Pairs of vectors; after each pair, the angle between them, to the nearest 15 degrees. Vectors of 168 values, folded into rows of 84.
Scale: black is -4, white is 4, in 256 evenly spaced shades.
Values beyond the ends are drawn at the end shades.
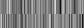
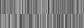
90 degrees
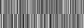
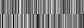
150 degrees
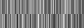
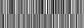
105 degrees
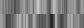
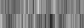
30 degrees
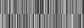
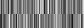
165 degrees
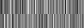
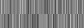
135 degrees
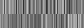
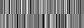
75 degrees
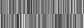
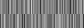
150 degrees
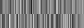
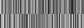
90 degrees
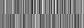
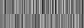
165 degrees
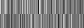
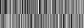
165 degrees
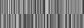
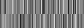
75 degrees
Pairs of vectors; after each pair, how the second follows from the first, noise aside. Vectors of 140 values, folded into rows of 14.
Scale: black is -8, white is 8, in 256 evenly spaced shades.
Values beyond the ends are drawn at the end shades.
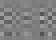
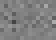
reversed, negated, partly zeroed.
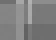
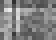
wrapped around, scaled up.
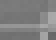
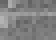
reversed.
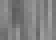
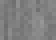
reversed, negated, shrunk.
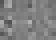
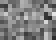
reversed, scaled up.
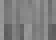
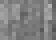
wrapped around, negated.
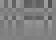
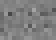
wrapped around, partly zeroed.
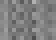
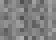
reversed.
